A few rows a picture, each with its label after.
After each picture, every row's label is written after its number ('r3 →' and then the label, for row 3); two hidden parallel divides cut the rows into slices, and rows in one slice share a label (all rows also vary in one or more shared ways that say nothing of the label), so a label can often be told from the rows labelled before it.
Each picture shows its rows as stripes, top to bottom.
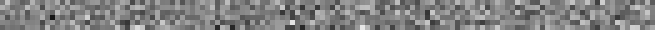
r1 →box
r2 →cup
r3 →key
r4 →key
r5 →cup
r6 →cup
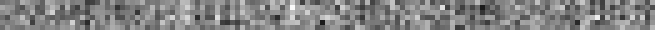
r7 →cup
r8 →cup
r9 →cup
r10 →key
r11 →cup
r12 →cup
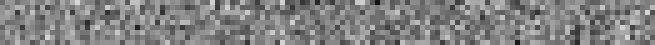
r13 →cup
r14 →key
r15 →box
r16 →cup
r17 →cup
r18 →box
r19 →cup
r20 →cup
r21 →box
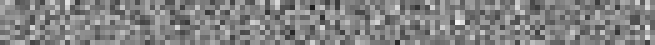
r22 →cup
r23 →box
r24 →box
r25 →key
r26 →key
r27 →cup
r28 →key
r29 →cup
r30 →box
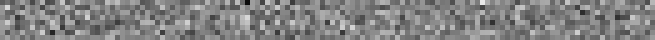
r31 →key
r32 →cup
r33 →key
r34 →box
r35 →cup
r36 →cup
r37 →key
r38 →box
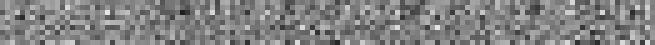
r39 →box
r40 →cup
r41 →key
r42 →cup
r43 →box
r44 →key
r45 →cup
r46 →box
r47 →cup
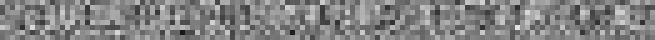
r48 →box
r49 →box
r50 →cup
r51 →cup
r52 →cup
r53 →cup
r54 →key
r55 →box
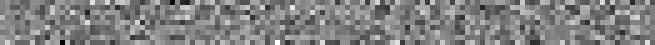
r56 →key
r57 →cup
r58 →cup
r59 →cup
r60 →key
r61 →cup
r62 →box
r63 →key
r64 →cup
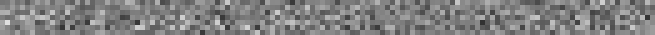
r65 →key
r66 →box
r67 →cup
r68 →box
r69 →cup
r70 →cup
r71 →box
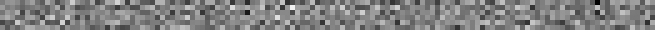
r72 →cup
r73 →box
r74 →box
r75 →cup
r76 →key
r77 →cup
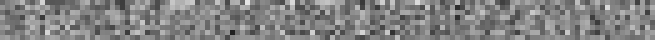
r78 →key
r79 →cup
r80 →box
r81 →cup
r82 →cup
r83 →cup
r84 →cup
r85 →box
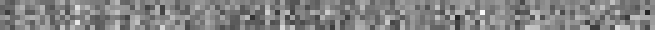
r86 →box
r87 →key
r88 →key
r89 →cup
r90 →box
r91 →cup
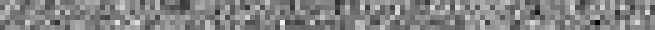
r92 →key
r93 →key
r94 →box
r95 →box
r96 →cup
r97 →box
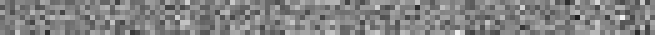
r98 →key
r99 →box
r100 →box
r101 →cup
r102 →key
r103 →box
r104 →key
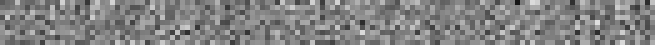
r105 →box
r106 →box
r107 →box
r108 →cup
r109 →key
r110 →box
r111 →cup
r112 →box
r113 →cup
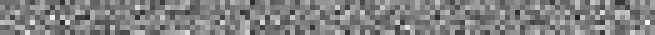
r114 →key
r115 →box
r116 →key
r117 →cup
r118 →cup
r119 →key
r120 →cup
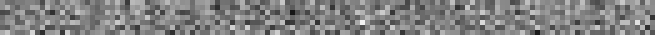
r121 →cup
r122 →cup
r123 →key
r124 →box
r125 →cup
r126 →key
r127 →cup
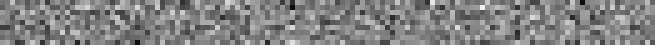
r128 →key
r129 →key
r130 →cup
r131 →cup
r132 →cup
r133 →key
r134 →box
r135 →box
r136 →cup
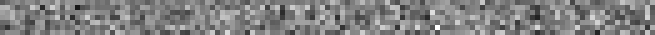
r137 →box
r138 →cup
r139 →key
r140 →key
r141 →key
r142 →key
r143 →box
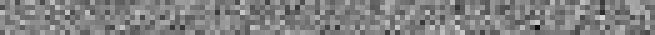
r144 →cup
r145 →box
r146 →cup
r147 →key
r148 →box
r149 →box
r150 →box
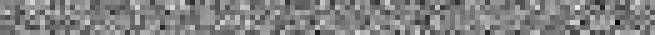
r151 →cup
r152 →box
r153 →cup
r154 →key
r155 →key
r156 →key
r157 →cup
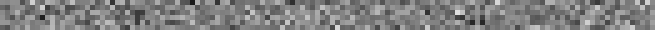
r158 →cup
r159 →key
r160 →key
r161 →cup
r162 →box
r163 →cup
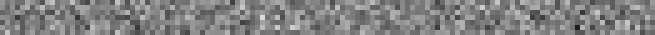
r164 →cup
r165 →box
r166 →key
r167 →cup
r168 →box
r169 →cup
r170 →box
